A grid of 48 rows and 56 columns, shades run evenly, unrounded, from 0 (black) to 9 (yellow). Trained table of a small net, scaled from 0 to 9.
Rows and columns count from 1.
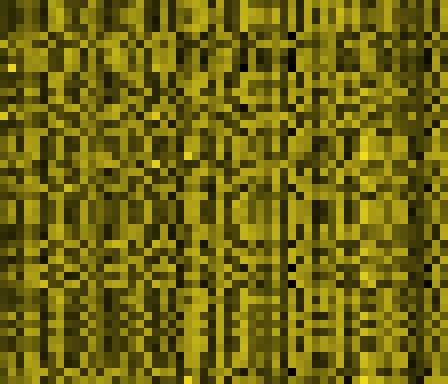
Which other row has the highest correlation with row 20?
48
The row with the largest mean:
20
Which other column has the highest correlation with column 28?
25
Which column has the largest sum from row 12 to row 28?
46
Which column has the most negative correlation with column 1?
18
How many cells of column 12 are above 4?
33
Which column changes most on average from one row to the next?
37
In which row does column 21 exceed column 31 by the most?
9
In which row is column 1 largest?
15
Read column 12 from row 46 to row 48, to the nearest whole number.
3 6 5
